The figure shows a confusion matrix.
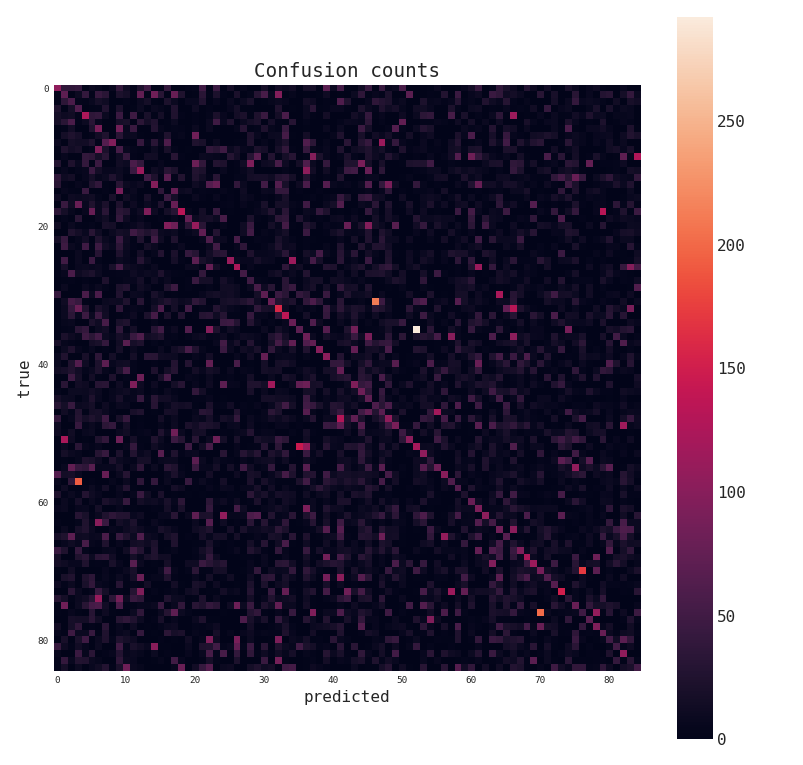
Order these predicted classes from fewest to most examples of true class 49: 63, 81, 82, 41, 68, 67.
81, 67, 68, 63, 41, 82
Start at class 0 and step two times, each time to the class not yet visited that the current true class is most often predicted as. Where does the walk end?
30
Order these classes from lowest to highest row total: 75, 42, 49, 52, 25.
42, 25, 52, 49, 75
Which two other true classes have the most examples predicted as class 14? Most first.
81, 1
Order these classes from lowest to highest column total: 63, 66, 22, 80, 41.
80, 63, 22, 66, 41
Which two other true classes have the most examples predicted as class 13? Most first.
18, 0
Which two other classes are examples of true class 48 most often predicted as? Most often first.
41, 43
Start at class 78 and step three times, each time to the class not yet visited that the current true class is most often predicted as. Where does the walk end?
37
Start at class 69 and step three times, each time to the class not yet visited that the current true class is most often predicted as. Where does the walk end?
9
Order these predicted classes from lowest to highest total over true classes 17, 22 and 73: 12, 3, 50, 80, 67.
50, 80, 67, 3, 12
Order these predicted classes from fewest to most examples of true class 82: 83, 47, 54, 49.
83, 47, 54, 49
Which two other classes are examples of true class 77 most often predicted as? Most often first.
54, 27
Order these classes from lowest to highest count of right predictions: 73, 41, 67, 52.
41, 67, 52, 73
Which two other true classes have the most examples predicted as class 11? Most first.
43, 69
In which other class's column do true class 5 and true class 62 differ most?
24
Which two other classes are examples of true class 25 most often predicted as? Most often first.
34, 20
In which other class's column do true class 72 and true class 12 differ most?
36
